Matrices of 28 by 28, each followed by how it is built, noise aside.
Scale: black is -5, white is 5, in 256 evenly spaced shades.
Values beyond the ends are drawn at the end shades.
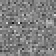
uneven rows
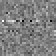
uneven rows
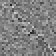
banded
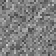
Hankel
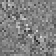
banded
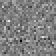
uneven rows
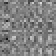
low rank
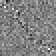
banded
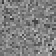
block diagonal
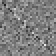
diagonal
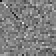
diagonal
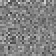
low rank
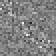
banded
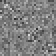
block diagonal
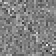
banded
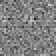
repeating columns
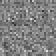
repeating columns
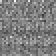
repeating columns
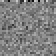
uneven rows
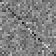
diagonal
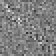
banded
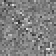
banded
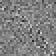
banded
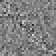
banded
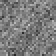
Hankel
